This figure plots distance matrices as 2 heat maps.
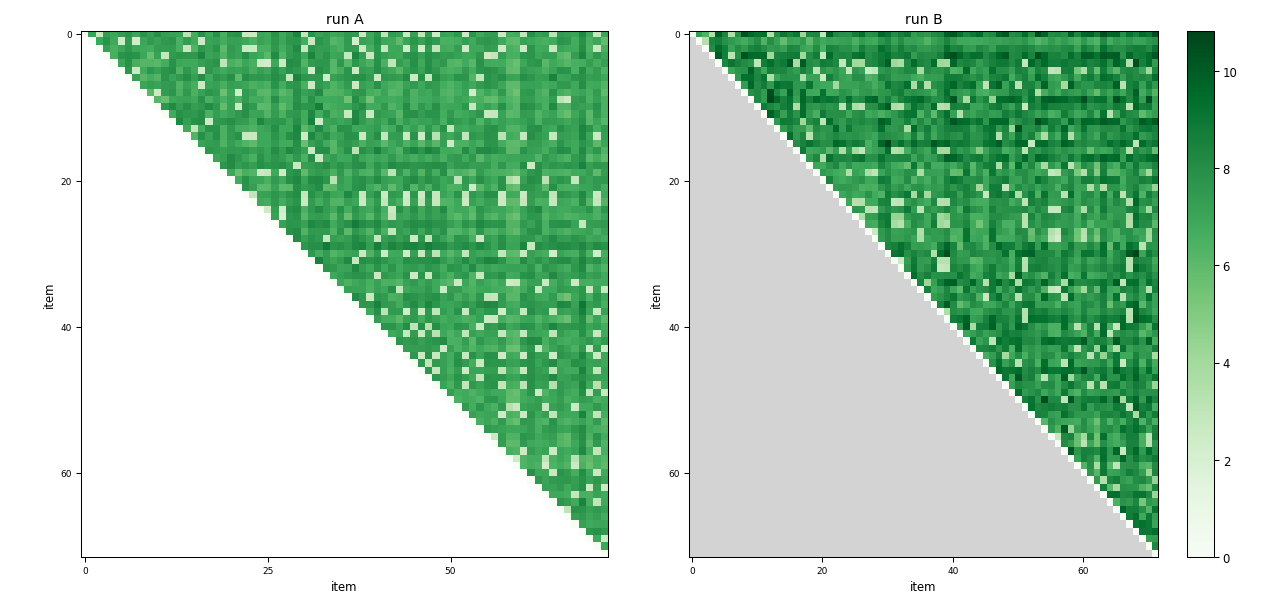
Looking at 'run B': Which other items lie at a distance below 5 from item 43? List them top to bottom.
40, 59, 62, 65
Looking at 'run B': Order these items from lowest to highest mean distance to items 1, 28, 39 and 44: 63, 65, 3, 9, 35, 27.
27, 35, 63, 65, 9, 3
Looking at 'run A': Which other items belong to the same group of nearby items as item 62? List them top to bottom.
35, 43, 49, 69, 71
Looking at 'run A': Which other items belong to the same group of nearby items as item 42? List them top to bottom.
4, 19, 24, 25, 27
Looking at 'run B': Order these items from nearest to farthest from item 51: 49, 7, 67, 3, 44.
67, 44, 49, 7, 3
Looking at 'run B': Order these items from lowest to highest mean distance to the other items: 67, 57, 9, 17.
67, 57, 17, 9
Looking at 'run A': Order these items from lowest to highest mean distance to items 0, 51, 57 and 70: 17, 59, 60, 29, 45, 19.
60, 59, 19, 17, 45, 29
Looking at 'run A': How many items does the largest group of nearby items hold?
16
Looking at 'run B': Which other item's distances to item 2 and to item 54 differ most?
47
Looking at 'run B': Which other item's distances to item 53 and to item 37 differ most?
30
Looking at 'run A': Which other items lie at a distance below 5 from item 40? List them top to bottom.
6, 28, 33, 45, 47, 54
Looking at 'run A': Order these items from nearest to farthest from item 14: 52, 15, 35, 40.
52, 15, 35, 40
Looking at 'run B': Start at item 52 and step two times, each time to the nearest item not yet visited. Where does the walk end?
68
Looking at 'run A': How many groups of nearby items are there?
13
